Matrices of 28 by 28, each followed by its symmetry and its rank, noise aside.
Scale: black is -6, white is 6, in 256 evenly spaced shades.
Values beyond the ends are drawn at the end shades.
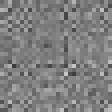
symmetric, rank three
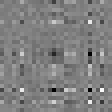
symmetric, rank one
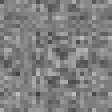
no symmetry, rank three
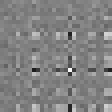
symmetric, rank one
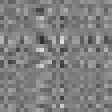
no symmetry, rank two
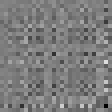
symmetric, rank two
